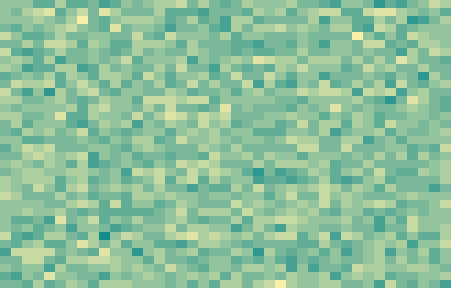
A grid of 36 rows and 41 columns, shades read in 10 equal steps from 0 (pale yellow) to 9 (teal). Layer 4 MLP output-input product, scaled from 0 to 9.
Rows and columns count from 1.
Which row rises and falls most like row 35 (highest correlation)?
17
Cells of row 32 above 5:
10
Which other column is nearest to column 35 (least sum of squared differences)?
7
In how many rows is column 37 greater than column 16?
18
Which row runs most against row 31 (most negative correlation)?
13
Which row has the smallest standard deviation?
25
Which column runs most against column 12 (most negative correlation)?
41
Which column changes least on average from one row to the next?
40
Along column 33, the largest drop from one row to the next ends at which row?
5
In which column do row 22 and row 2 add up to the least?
35
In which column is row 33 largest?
27
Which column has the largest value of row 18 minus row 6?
34
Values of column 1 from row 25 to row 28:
2 4 4 4
